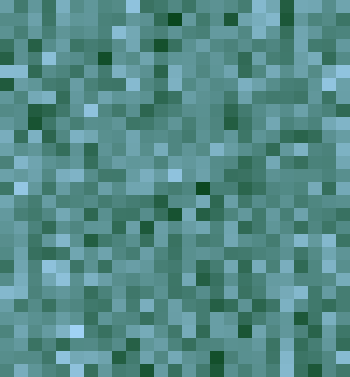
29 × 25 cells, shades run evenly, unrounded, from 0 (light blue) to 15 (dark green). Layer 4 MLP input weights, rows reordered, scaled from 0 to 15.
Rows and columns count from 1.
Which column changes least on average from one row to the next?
21
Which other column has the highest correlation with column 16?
10
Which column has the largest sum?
18
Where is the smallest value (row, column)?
26, 6
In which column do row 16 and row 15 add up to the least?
2
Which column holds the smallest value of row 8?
4
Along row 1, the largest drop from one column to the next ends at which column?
22
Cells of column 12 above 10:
6
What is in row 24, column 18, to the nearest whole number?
7
